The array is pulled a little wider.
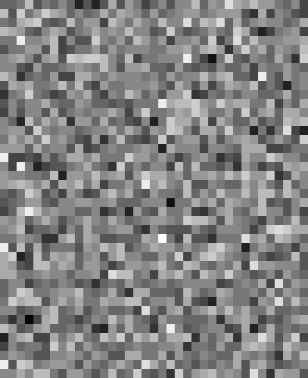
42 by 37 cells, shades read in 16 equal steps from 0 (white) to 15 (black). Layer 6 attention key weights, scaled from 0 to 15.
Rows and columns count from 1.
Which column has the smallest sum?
23
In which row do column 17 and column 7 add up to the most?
27
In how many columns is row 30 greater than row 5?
16
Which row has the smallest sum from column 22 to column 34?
12
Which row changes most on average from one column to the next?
38
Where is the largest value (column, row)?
4, 36
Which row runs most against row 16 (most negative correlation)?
8
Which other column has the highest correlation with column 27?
5
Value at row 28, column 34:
9
